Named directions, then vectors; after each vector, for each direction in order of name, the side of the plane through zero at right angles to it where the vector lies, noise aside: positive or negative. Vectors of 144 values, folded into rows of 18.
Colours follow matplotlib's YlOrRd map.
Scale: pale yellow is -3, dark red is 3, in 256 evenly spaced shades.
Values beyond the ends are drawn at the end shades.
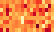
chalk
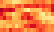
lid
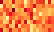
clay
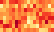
negative, positive, negative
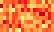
positive, negative, negative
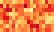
positive, negative, positive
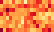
positive, positive, positive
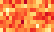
negative, negative, negative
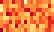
positive, positive, negative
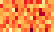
positive, negative, negative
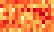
positive, negative, negative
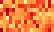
positive, positive, positive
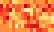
positive, negative, positive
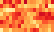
negative, negative, negative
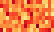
positive, positive, negative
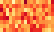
negative, negative, positive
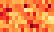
positive, negative, positive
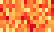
negative, negative, positive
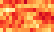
negative, negative, negative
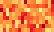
negative, negative, positive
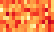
positive, positive, negative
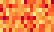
negative, negative, positive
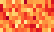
negative, negative, positive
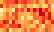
positive, negative, negative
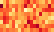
positive, negative, positive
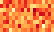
positive, negative, negative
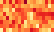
negative, negative, negative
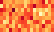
negative, positive, positive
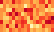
negative, positive, negative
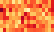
negative, negative, positive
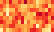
negative, negative, negative
